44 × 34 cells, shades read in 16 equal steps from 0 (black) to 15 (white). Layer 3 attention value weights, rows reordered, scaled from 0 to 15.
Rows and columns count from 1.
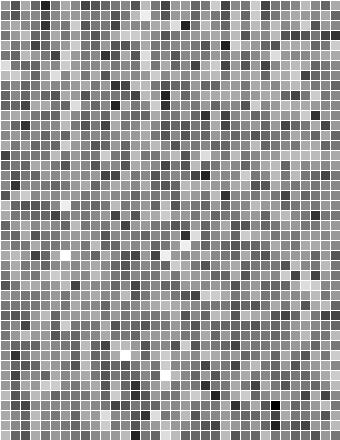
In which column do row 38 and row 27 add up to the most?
18
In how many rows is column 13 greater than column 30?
16
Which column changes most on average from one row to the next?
21
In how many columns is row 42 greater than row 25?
15
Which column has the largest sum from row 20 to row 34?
7
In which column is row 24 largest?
20
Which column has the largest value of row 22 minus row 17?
17
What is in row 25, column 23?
6
